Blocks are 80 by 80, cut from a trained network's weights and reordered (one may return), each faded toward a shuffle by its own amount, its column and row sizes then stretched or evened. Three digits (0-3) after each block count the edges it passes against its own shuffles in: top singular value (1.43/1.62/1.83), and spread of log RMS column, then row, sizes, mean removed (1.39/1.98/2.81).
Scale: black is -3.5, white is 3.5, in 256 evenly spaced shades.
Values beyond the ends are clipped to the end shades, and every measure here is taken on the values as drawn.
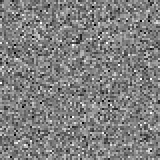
0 1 0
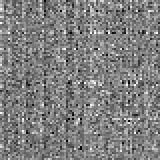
3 1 2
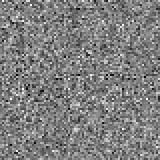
1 1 1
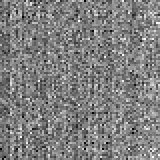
3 0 2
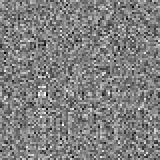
3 1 1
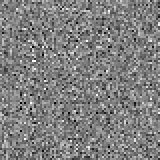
2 2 1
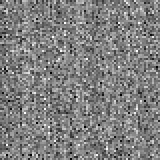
1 1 1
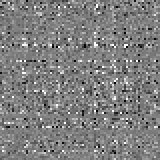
0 2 3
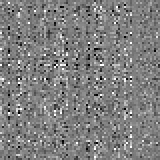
0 3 2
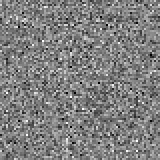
1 1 1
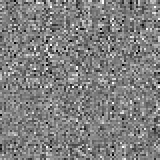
3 2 2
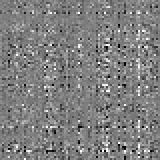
2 3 3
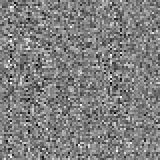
1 2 0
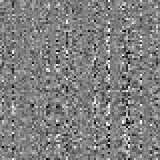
3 3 1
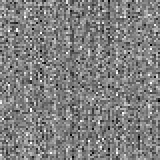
2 2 0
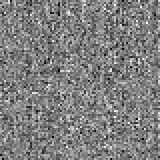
1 1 0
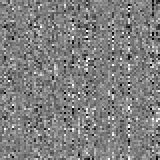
2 3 1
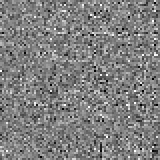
0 2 2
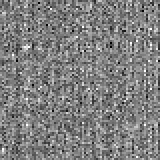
3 1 1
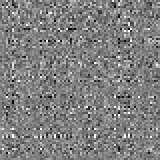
3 2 3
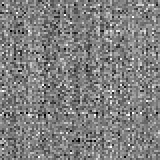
2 1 2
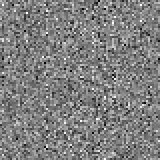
1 2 0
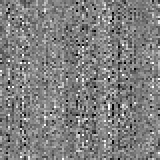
2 3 1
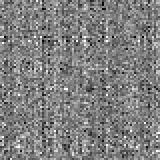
3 1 2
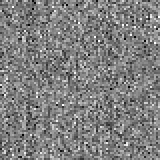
1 0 0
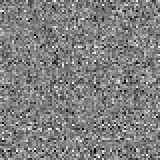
1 2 2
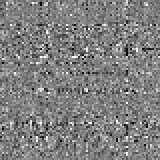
2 2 3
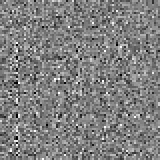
3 2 2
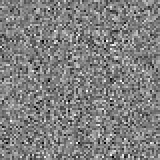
2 1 1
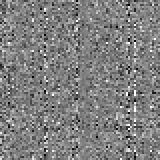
1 3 1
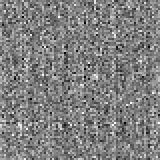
2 0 1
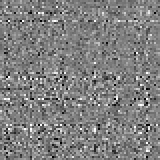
1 2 3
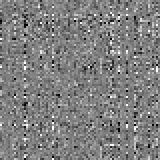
2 3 2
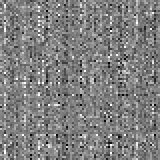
3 3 2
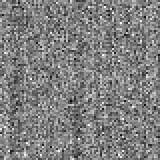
1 0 0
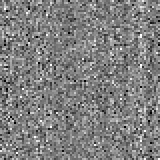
0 2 0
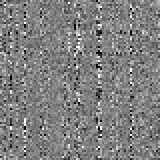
3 3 1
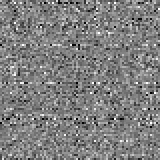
1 1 3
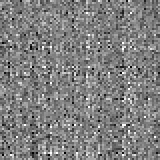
2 2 2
